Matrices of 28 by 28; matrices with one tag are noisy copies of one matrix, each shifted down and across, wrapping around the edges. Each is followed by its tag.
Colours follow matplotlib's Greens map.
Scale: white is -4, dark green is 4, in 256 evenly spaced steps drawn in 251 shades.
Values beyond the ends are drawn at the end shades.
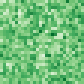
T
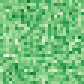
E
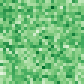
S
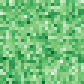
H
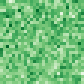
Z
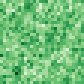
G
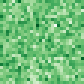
S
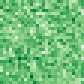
S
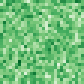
S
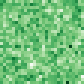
Z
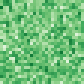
Z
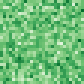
H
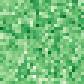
Z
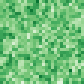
G
